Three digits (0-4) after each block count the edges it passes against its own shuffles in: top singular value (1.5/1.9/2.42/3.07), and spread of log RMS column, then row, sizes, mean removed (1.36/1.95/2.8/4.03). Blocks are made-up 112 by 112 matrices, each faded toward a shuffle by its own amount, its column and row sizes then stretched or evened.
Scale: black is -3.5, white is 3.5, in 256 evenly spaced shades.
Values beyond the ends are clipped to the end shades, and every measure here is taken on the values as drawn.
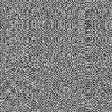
4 2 0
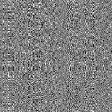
3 3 0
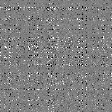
0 3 3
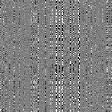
4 4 0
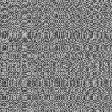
4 2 0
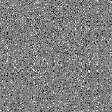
2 2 0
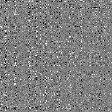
1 3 3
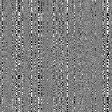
4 4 0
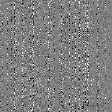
2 4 0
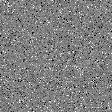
1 0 1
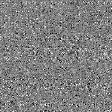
1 1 2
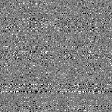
3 1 3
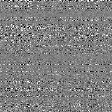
0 2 4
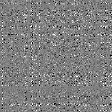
2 3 3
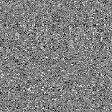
2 1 2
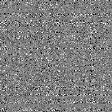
1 2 3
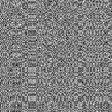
4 1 0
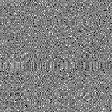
4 0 0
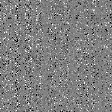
1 3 1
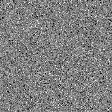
0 1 0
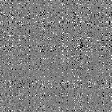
2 3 3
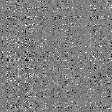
2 3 3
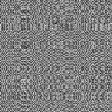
4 3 0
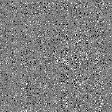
0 3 2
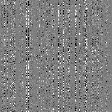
3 4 1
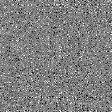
2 1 2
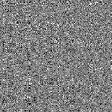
2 2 1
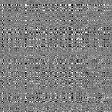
4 3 4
